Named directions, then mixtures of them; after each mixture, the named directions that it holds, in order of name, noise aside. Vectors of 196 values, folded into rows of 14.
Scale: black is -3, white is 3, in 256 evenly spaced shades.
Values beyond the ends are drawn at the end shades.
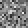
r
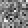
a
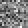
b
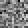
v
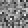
a, v.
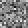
b, r.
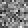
b, v.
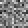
r, v.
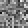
a, v.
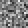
r, v.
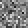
r.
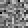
v.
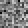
v.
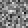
r, v.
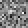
r.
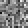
a, v.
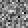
r, v.
